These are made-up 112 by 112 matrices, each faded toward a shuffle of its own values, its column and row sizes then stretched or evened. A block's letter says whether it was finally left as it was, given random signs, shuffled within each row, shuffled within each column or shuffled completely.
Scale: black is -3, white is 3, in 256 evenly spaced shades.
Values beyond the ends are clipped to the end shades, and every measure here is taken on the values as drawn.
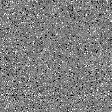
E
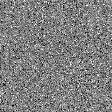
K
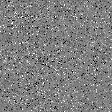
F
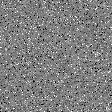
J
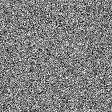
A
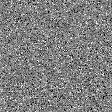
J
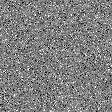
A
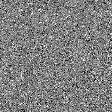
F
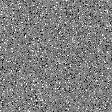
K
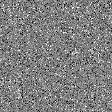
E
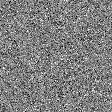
A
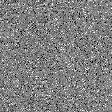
E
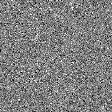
E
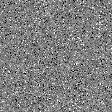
K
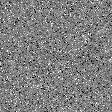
A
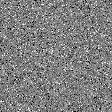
J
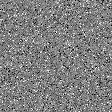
A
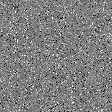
K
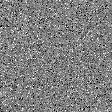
K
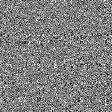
E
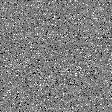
J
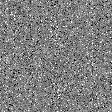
K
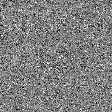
E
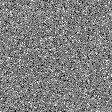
A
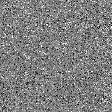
F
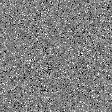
F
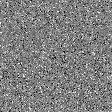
J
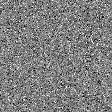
K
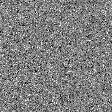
K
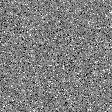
A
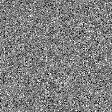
F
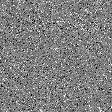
J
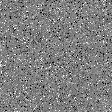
K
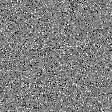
J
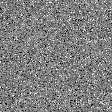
J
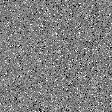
K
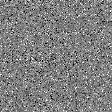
F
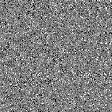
E
